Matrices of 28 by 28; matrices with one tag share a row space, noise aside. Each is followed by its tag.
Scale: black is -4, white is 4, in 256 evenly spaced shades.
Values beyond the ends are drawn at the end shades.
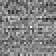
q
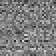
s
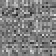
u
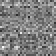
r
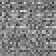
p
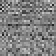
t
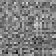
u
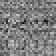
q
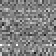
r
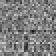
s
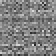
s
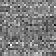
q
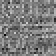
q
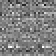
t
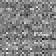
u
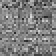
u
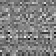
r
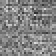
u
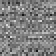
q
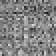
s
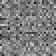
r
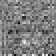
t
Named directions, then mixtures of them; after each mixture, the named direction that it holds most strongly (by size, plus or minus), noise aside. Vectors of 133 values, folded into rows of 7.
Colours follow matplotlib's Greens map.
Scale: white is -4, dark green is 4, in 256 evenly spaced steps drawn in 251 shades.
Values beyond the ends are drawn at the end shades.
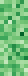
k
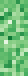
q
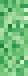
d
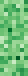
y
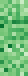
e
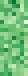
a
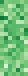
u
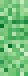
e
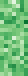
a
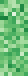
a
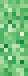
d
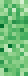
e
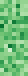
e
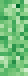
y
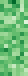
a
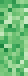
d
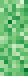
k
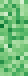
e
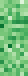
e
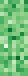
y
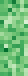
a
